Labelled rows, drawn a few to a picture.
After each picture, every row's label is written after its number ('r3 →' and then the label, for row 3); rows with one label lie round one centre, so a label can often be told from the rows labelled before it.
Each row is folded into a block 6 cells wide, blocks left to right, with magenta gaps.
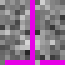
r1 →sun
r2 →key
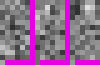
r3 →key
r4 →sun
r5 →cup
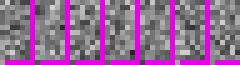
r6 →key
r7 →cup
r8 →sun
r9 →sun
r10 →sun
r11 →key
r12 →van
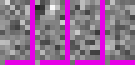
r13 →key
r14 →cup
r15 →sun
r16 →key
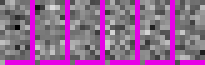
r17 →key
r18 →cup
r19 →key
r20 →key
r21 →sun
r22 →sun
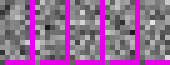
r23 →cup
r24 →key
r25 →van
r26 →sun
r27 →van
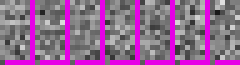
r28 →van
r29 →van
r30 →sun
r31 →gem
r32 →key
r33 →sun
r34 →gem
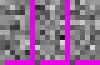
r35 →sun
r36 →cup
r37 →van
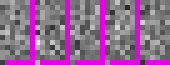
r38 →sun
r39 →key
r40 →sun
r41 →gem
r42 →van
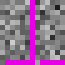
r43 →van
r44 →gem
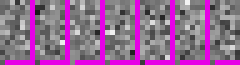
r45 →sun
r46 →cup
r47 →sun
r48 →sun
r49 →van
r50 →gem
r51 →sun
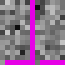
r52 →key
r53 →cup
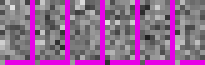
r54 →key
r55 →key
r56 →gem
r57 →van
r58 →cup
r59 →key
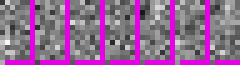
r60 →key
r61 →sun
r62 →van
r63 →van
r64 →cup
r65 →key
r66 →cup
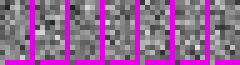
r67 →cup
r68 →sun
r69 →cup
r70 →van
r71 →key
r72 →van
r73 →key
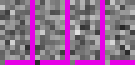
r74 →van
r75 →sun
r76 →sun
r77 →key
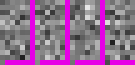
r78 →van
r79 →van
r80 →cup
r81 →van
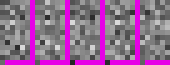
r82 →van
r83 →van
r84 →van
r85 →van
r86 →gem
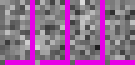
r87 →sun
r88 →key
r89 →gem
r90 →van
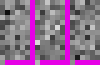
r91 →gem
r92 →gem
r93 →gem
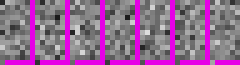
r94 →key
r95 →van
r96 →key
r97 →van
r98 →sun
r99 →gem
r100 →key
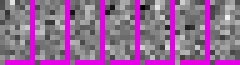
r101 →gem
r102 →sun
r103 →cup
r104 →cup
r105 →cup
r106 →key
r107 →cup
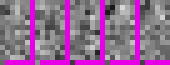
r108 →cup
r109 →key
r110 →sun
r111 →cup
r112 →cup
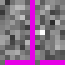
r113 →cup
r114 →sun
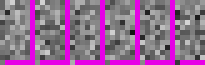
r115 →gem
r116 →key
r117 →gem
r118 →sun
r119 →gem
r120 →van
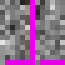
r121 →key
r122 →cup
